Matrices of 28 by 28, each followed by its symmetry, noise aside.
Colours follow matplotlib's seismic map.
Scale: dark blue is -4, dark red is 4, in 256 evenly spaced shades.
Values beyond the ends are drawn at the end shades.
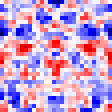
mirrored left to right.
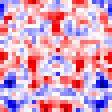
mirrored left to right.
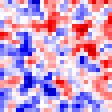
antisymmetric.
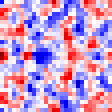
mirrored top to bottom.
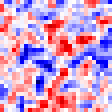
antisymmetric.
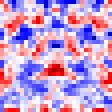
mirrored left to right.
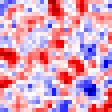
symmetric.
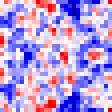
mirrored top to bottom.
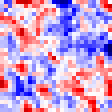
symmetric across the other diagonal.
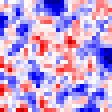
symmetric across the other diagonal.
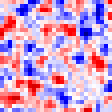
antisymmetric.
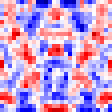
mirrored left to right.
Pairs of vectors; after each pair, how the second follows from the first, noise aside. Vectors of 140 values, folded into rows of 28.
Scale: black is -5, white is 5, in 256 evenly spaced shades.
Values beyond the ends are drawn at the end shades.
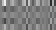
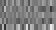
reversed.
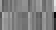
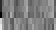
reversed.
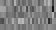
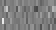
reversed, negated, partly zeroed.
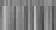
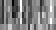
reversed, scaled up.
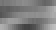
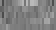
reversed, negated, partly zeroed.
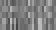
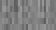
reversed, negated, shrunk.
